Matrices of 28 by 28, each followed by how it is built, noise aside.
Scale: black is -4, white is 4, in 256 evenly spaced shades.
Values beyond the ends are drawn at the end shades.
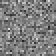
noise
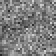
smooth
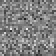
repeating columns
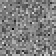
noise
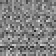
repeating columns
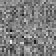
low rank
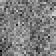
smooth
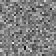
noise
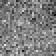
smooth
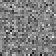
low rank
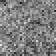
smooth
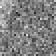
smooth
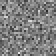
noise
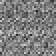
repeating columns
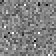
sparse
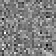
low rank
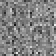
low rank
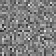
low rank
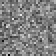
noise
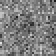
smooth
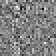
low rank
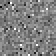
sparse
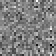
low rank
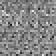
repeating columns
